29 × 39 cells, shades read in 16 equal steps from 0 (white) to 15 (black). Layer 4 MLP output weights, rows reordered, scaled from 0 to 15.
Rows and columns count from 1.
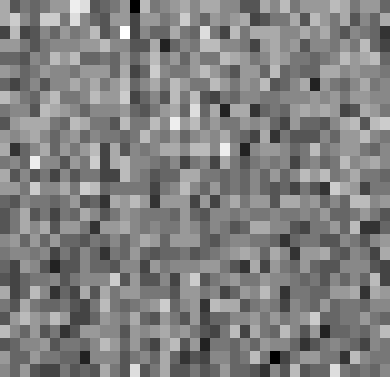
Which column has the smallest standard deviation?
7
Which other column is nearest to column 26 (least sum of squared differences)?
36
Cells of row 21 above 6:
32
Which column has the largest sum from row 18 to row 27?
21
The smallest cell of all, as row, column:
3, 13
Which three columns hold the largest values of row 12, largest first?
25, 2, 11
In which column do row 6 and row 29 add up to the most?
27
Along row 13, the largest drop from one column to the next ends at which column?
4
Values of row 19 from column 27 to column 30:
8 9 12 9
